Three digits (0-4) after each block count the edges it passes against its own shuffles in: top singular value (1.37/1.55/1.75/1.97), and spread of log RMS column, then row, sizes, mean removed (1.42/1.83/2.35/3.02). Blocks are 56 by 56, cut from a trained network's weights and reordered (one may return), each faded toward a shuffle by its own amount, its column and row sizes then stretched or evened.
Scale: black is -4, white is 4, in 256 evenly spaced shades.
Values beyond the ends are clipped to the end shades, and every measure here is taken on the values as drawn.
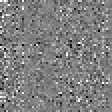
0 3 1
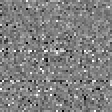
2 0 2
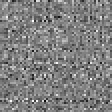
3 1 3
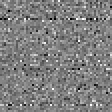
3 0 3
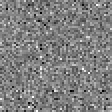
1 0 1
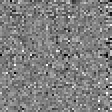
2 2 2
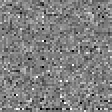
1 0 2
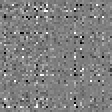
3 3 3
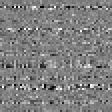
3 0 4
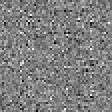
3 2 0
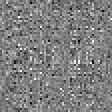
3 3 0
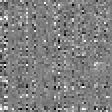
2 4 2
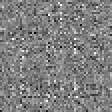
2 2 1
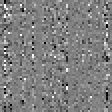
1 4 0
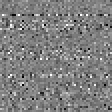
2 1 3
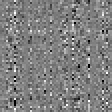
3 4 0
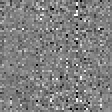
2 3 1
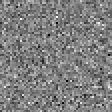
2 0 1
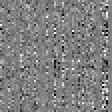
3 4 0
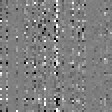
4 4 2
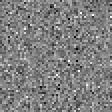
0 1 0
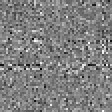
3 1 2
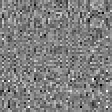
4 3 1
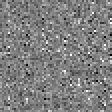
1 2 0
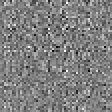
4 2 2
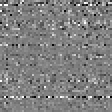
2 1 4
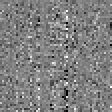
2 3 1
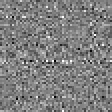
3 1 2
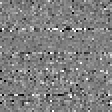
3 0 3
